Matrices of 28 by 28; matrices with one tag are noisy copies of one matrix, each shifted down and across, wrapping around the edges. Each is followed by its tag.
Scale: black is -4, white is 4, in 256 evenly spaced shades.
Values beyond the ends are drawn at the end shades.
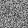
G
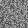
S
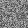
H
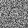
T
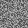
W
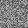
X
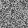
S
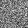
T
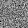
T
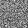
T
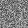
W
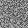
T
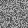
G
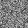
H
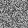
X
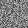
S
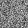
X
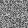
G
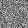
G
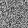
H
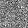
T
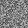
H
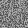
X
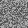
T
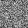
G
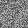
W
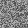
H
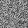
H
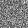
G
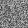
G
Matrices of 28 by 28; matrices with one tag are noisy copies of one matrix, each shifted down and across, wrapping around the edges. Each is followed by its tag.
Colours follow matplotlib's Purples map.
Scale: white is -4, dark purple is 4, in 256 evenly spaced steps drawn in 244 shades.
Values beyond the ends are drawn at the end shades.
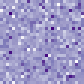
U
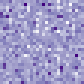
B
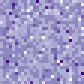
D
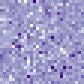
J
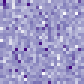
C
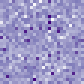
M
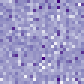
M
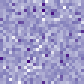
M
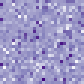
U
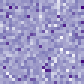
J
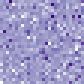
U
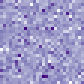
U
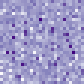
B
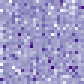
B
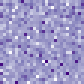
D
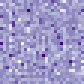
B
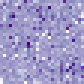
C
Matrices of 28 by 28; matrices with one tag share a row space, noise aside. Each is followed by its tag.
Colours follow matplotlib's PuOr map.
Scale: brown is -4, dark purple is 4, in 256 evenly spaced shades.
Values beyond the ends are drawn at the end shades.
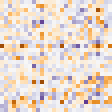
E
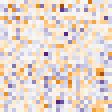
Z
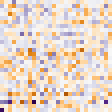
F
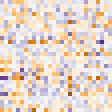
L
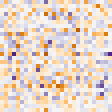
Z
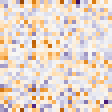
L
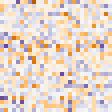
L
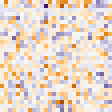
Z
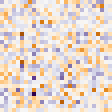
L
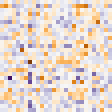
F
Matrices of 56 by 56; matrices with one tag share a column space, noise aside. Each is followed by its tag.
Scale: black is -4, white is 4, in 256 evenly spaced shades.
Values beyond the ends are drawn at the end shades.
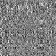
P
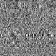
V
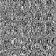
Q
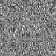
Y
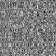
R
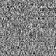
Y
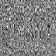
Y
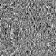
Y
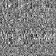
V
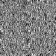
Q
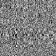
V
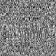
Y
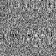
V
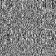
V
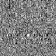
V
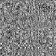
P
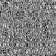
R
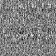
V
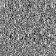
V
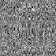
Y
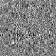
V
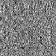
P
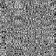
P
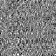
Q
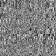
V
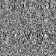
V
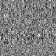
V
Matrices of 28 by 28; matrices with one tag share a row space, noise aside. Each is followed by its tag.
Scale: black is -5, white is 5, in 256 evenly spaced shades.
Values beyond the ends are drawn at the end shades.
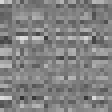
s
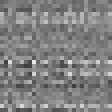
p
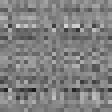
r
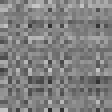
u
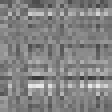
u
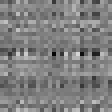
r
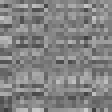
s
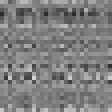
p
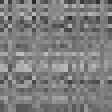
p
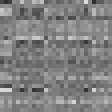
s
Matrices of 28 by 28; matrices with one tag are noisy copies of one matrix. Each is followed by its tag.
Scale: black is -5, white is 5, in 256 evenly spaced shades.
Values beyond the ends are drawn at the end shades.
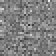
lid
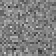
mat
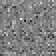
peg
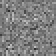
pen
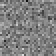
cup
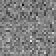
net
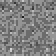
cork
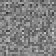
net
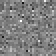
cork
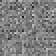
cork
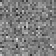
cup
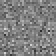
peg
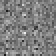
pen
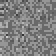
cup
